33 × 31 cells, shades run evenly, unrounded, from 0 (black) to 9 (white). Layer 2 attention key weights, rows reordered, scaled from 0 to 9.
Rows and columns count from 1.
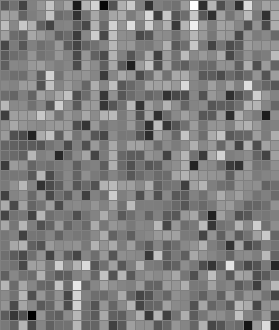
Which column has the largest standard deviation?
9
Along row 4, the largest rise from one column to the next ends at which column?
13
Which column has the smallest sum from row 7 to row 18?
12
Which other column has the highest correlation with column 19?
17
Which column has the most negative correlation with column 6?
23
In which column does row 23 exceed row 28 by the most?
29
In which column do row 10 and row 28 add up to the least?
26
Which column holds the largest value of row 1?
22
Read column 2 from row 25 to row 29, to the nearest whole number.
6 3 4 5 4
